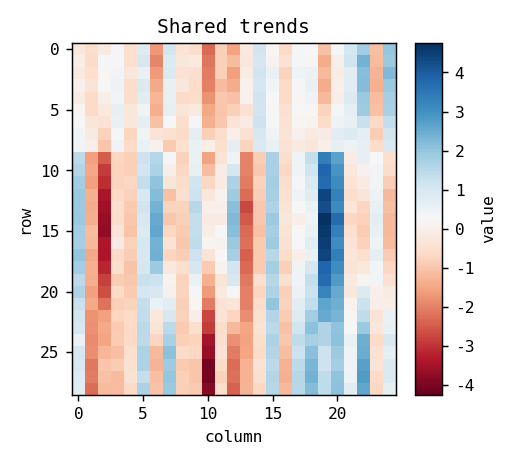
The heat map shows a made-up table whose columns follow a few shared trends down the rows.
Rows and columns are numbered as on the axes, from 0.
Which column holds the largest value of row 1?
22
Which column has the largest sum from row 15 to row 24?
19
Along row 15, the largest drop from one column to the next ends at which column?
13
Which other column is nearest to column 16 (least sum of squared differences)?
8
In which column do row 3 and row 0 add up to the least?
10
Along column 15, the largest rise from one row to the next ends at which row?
9
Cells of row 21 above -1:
21
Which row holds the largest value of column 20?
14
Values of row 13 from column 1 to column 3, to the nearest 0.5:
-1.5 -3.5 -0.5
